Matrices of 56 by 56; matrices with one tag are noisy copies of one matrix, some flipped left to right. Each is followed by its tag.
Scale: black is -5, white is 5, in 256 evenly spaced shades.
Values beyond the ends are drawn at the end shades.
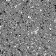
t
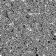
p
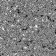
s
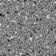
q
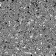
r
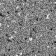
q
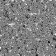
p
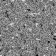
p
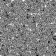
p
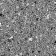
q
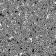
q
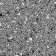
q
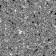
t
